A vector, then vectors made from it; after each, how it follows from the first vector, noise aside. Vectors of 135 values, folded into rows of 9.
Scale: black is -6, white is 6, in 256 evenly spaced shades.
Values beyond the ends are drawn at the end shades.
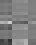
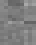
reversed, negated, shrunk.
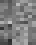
copied.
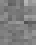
reversed, negated, shrunk.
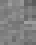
reversed, shrunk.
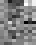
reversed, negated, scaled up.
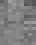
reversed, shrunk.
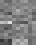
copied.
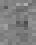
wrapped around, shrunk.
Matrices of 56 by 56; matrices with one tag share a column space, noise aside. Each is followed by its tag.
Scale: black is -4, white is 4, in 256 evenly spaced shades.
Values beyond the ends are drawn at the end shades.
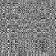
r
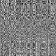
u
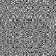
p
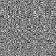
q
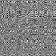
q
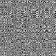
q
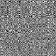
q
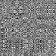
r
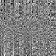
u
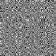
p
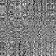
u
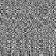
r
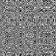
p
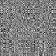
r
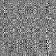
r
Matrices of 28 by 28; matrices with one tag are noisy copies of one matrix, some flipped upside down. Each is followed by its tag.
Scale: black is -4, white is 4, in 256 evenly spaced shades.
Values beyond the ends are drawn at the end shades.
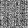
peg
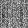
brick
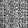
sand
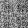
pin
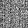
sand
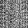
sand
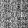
pin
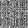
peg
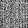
sand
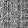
pin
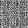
peg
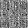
peg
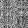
pin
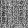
brick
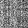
pin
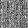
peg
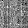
pin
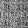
pin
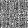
peg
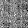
pin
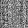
brick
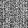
sand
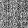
pin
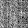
pin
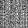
sand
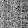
pin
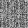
peg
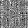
peg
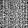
sand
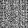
sand
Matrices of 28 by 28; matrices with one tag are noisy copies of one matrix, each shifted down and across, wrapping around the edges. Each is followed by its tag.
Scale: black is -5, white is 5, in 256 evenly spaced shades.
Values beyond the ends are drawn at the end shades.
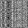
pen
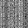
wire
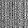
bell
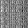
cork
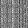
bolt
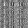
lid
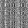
lid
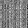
bolt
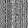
cork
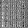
cork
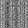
wire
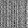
bell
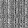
bolt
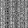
wire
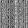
cork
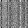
lid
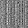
bell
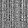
bell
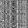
pen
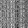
wire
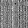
bolt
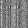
lid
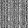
bolt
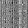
cork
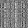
bolt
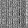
cork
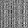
bell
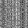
wire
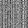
bell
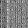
cork
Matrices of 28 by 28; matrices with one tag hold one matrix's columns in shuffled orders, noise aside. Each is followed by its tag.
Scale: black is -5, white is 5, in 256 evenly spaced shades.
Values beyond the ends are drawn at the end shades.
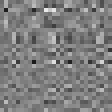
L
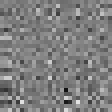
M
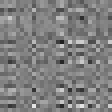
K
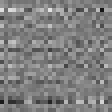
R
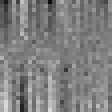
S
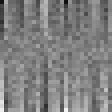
S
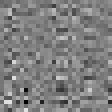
M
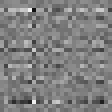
R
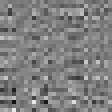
M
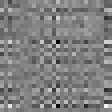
K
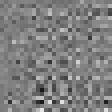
M
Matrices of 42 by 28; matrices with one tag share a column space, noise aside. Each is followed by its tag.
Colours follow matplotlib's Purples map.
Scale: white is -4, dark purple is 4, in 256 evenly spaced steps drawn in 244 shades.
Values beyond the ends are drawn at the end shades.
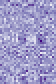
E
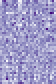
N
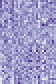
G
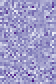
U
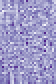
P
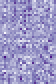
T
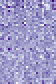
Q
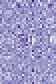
E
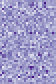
U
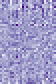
Q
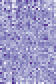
Q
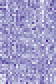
T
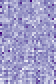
G
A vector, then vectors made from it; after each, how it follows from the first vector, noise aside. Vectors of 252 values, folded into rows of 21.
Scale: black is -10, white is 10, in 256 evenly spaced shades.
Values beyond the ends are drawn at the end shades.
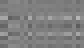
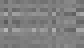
reversed.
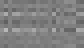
reversed.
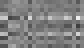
scaled up.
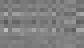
reversed.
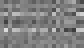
reversed, scaled up.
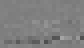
wrapped around, negated, partly zeroed.
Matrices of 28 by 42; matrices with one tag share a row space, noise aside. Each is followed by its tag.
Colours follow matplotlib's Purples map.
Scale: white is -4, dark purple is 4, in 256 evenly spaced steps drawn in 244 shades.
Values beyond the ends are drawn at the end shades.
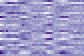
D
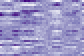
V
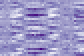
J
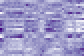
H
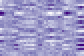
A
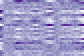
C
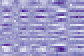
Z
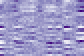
A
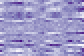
H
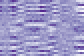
J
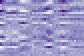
D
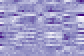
A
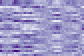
V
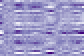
C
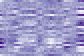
A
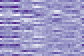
V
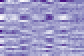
D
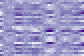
C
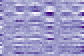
C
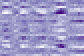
Z
